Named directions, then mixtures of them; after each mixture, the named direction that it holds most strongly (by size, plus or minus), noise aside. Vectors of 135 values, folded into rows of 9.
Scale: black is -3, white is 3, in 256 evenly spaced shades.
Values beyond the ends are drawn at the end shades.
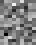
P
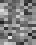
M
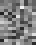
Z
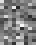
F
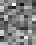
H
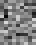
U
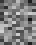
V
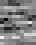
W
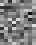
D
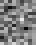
D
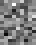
P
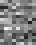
W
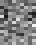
U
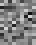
D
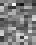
H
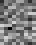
V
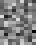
P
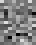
U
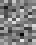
D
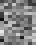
V
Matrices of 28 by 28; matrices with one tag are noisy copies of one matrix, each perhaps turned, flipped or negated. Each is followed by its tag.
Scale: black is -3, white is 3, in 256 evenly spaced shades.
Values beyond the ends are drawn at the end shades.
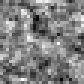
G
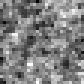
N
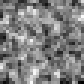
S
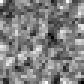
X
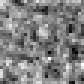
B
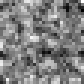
X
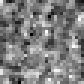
B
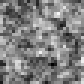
N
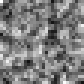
X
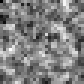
S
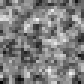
S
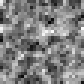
X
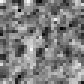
X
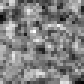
B
